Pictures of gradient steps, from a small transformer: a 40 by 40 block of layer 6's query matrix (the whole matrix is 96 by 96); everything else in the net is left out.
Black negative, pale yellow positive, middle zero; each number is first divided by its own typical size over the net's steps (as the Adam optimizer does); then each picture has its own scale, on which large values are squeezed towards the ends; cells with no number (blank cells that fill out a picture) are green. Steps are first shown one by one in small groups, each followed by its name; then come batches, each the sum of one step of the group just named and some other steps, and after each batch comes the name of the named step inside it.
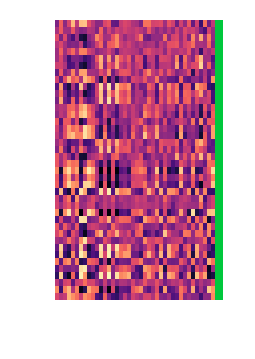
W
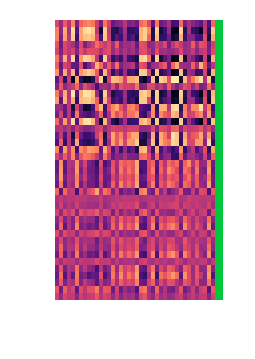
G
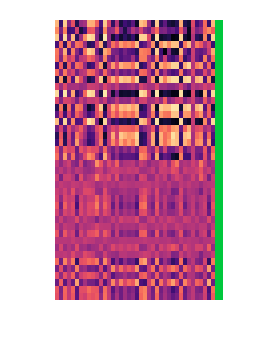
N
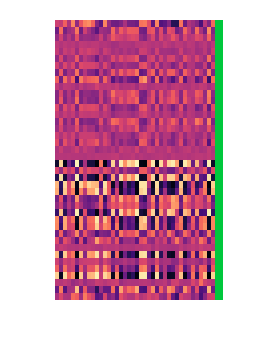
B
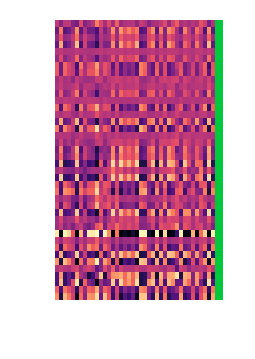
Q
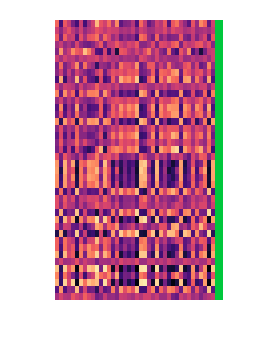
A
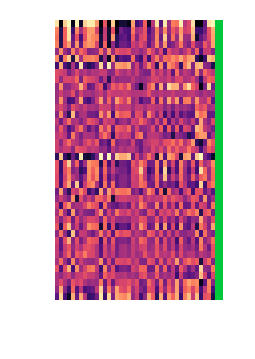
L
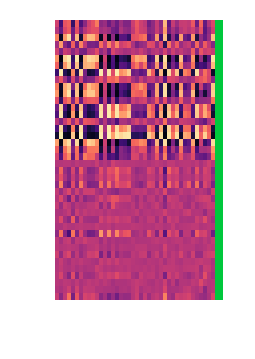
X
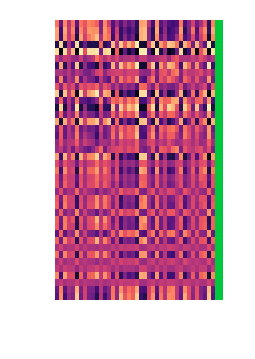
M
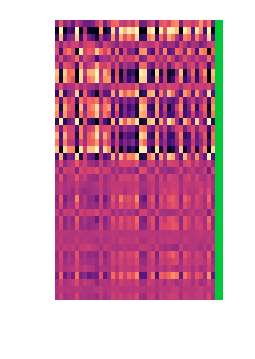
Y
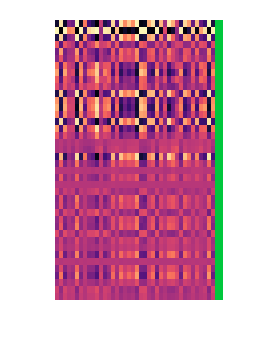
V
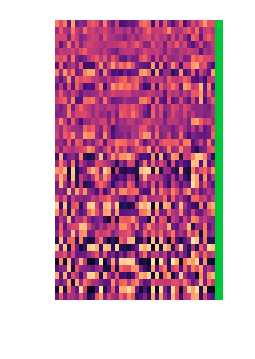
Y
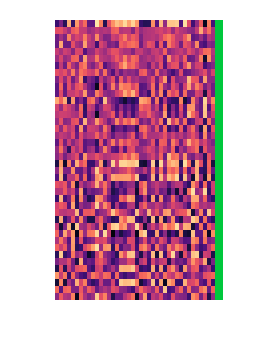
Q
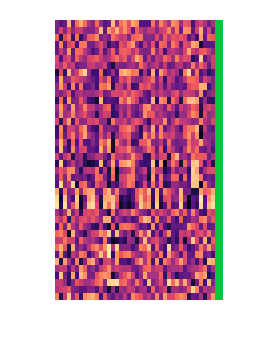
W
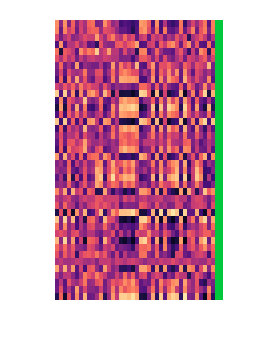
M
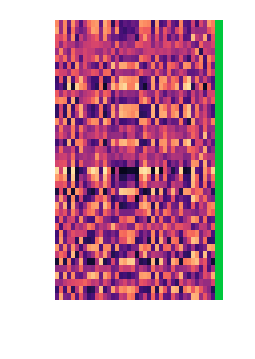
A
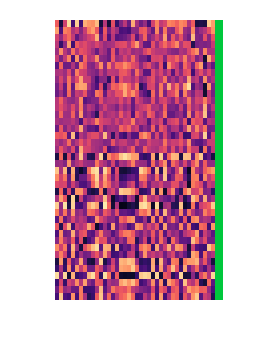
L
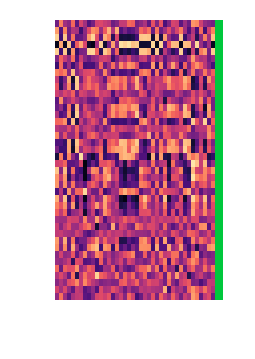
M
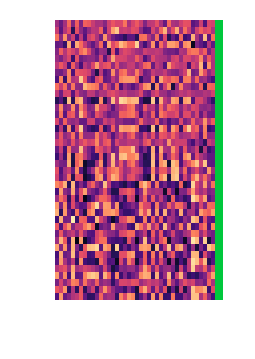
N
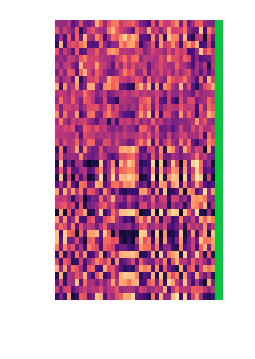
Q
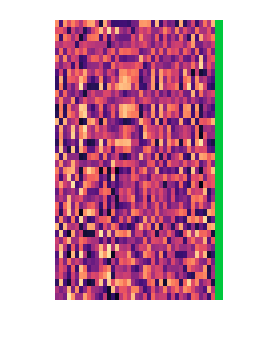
W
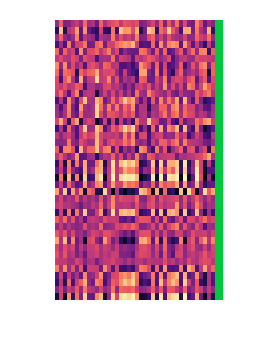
Y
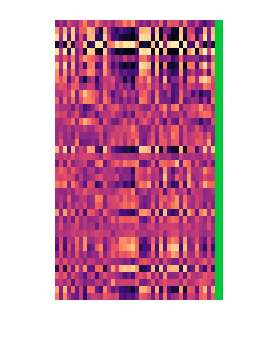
G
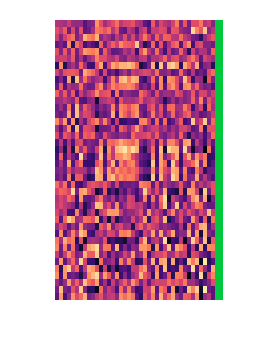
M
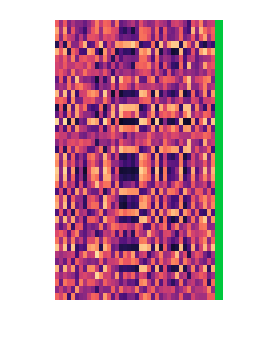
A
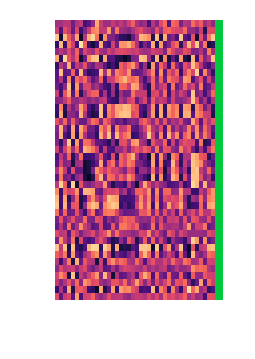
X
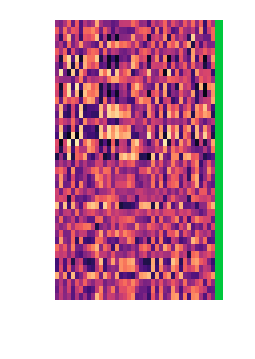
X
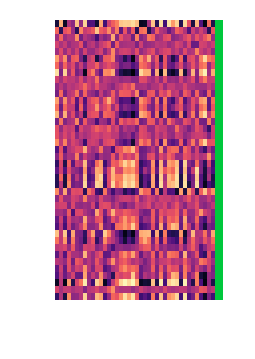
V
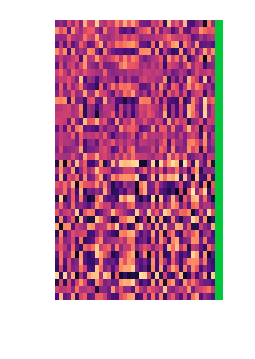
B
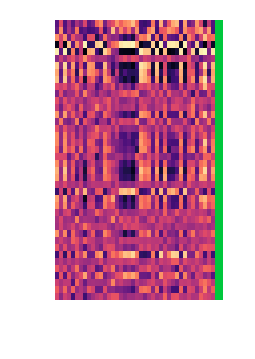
Y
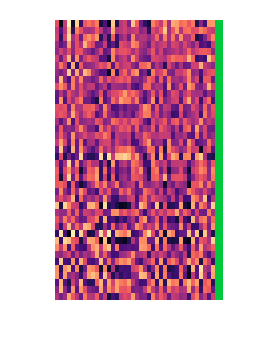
L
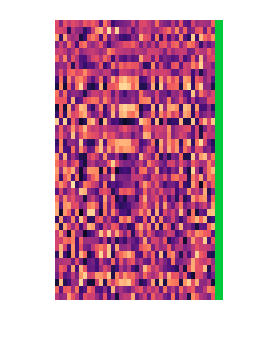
W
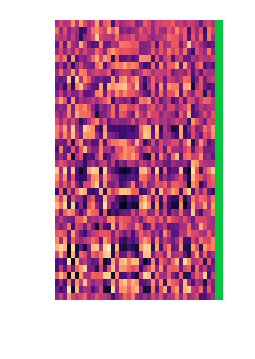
W
